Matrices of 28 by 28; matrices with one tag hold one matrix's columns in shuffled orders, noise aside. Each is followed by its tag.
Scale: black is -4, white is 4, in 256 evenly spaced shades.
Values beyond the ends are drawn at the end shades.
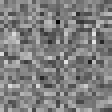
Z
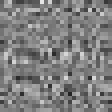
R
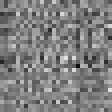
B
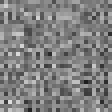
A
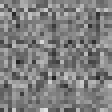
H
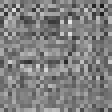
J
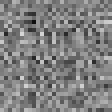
Z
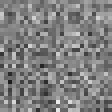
A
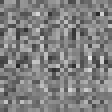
B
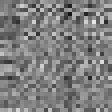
J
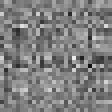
B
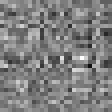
B
